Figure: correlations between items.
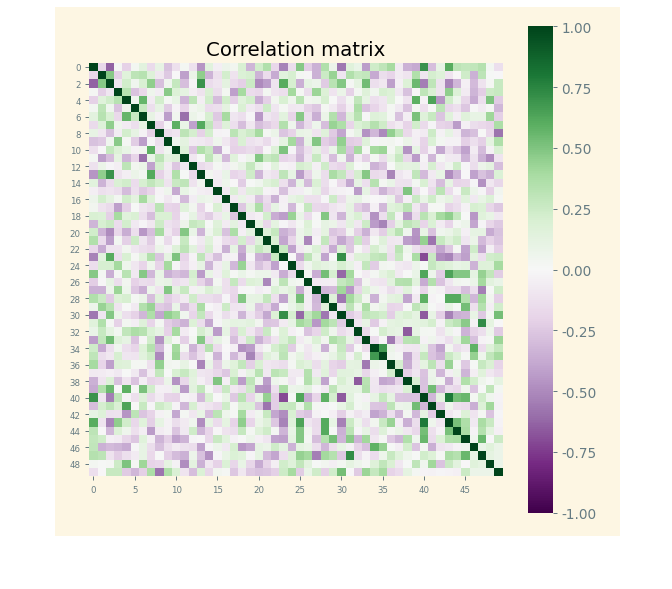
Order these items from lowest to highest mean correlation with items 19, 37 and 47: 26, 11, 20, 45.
11, 45, 20, 26
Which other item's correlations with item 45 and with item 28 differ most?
38
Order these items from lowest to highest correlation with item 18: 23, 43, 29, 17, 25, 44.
23, 17, 29, 25, 44, 43
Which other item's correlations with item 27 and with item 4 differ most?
6
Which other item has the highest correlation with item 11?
20
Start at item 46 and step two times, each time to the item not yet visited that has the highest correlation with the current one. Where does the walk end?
35
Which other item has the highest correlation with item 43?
40
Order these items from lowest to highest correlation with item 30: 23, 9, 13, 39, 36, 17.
36, 17, 39, 13, 9, 23
